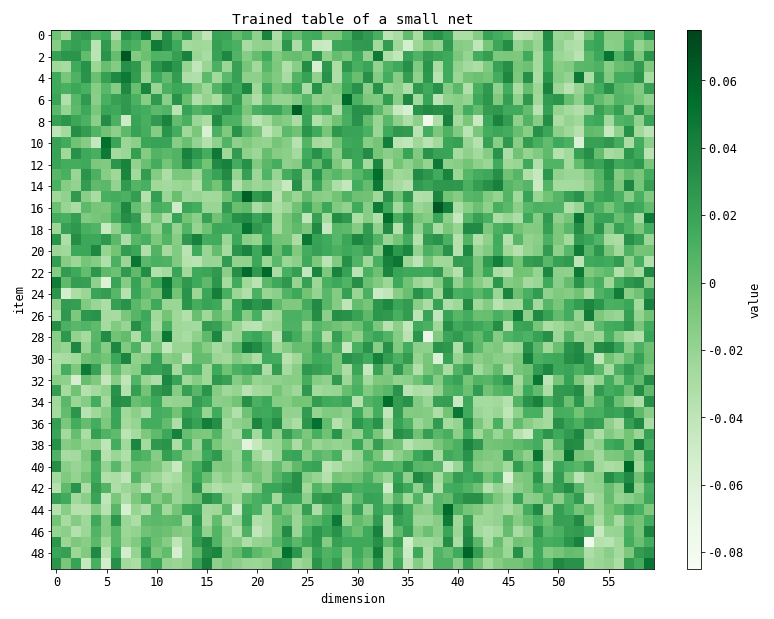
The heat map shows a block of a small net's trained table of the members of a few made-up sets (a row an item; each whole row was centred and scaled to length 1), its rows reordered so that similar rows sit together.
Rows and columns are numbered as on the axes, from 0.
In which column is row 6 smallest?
38
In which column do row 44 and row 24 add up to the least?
7
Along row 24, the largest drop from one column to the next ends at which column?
1
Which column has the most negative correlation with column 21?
48
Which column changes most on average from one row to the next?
19
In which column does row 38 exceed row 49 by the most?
8
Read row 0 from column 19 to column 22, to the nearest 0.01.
0.01 -0.02 0.04 -0.03
